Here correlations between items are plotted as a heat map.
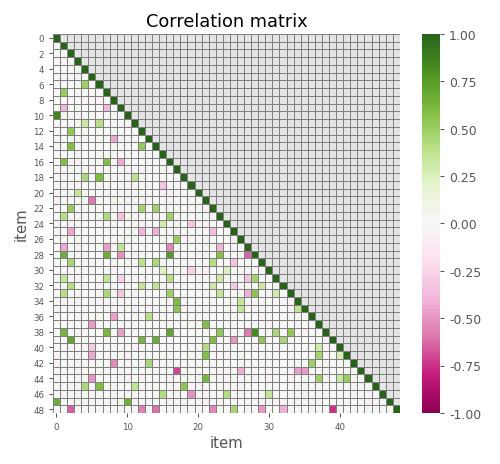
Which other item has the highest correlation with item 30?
46
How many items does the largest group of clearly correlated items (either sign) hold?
10
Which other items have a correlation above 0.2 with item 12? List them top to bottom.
2, 14, 22, 29, 32, 39
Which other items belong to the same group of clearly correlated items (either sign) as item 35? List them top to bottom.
17, 26, 34, 43
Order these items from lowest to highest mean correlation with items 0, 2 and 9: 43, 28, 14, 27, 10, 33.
28, 33, 43, 27, 14, 10
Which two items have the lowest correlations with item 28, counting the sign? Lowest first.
27, 9
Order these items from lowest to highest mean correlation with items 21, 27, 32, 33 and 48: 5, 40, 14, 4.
5, 14, 4, 40
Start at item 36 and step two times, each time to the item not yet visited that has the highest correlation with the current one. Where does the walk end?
13
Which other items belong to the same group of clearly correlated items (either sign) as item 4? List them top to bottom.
6, 11, 18, 45
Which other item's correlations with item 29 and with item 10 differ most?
0
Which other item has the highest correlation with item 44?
21
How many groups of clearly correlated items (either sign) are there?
9
